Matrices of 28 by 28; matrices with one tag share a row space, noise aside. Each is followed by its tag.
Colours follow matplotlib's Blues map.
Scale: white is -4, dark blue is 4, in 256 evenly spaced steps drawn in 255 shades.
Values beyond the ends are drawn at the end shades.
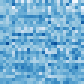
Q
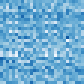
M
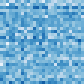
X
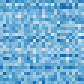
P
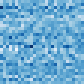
M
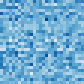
M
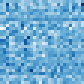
X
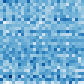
P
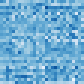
Q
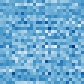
Q
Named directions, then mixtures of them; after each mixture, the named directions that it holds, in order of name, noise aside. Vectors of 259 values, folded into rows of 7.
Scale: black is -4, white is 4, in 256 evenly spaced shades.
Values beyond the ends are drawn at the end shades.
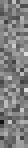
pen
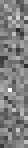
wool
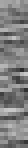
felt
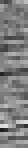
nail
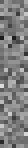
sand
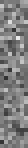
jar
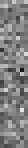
felt, jar, pen.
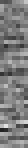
nail.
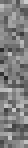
jar, nail, wool.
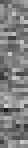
felt, jar, nail.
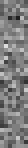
nail, pen, wool.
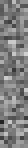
jar, nail, pen.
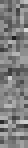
nail, pen, sand.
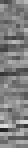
nail.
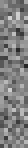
wool.
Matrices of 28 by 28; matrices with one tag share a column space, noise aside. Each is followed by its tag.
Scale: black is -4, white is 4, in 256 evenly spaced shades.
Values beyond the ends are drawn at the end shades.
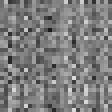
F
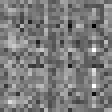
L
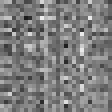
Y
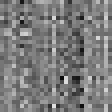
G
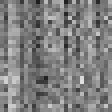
G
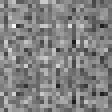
L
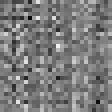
Y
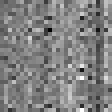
F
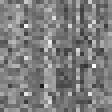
L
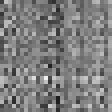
G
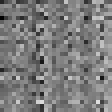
Y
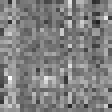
G
